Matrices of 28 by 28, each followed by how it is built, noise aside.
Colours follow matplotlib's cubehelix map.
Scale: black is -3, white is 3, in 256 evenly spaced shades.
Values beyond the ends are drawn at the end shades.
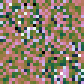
block diagonal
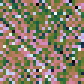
Toeplitz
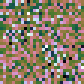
block diagonal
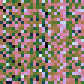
repeating rows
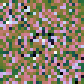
block diagonal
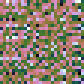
low rank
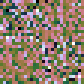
block diagonal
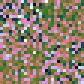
block diagonal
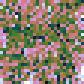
smooth
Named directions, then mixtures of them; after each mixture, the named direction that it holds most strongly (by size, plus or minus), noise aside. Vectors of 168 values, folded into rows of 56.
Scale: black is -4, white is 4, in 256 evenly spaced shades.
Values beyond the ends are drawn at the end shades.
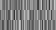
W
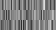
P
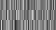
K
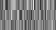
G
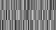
K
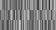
W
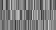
G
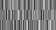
P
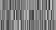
W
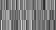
P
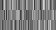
P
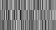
W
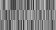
G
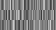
P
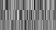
G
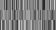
P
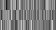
P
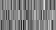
P
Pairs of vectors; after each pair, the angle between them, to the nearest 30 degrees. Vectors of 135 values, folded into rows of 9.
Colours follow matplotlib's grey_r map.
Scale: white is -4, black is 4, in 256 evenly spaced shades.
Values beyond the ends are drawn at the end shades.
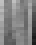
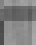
120 degrees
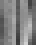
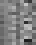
60 degrees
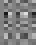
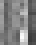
90 degrees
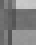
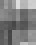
30 degrees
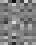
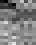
120 degrees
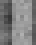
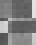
120 degrees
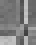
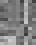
30 degrees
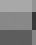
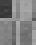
90 degrees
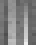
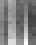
30 degrees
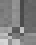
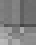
30 degrees
